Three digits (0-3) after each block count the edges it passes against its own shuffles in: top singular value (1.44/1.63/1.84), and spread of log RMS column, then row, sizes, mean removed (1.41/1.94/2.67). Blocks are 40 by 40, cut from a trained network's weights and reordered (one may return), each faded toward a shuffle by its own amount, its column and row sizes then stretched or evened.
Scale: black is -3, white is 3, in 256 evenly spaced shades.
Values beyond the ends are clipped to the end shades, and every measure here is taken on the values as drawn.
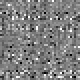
0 0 2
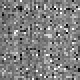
0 1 1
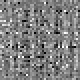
2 0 2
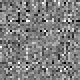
3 2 2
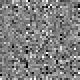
1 2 1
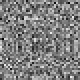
3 0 1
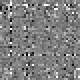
0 2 2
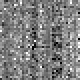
2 2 0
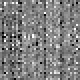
2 2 1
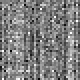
3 0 1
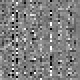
1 3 0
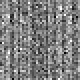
3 0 1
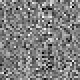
2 1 1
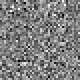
2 1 0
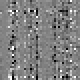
2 3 1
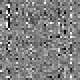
0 3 1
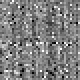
1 0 1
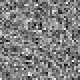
1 1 0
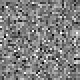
0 0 0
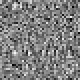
2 0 1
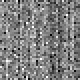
2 0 0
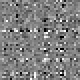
1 2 3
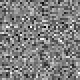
2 0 1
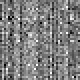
3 1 1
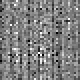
3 2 1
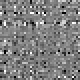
1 2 3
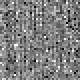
1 0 0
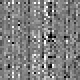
3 3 1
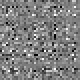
0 2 3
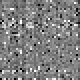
0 0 1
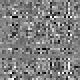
3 2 3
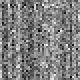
3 0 1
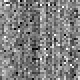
2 0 0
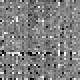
2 1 2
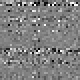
0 1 3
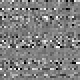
0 1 3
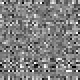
2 0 3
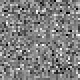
0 1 1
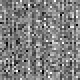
2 0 0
